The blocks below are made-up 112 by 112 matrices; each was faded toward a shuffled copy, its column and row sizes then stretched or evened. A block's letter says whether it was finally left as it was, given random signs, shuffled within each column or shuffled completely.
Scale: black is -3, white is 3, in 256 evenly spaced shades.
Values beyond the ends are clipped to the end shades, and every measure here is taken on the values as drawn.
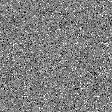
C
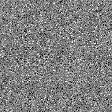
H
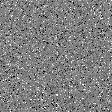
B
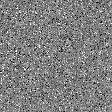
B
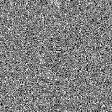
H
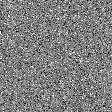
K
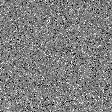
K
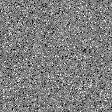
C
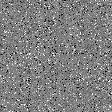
C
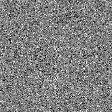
H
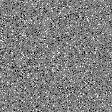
H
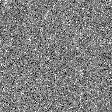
B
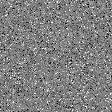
B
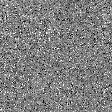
H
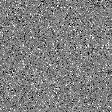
H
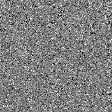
H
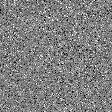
B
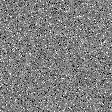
K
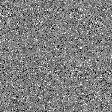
H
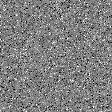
B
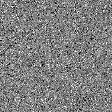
H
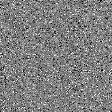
H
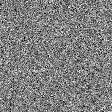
K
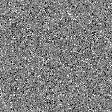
H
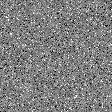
K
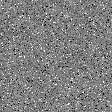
K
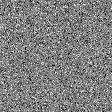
K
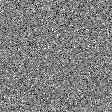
K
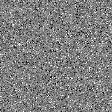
H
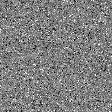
B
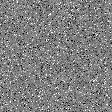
K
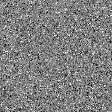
C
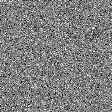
C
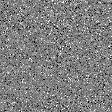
C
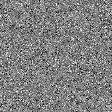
C
